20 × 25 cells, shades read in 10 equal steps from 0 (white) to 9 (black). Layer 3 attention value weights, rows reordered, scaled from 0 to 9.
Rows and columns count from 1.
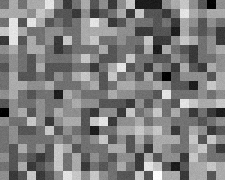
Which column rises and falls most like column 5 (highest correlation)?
21
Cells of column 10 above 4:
10
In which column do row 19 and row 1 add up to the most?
16
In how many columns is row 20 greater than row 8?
7
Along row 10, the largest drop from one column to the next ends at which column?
23
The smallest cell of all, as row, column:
20, 18
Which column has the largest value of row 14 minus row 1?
6
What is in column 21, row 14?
5
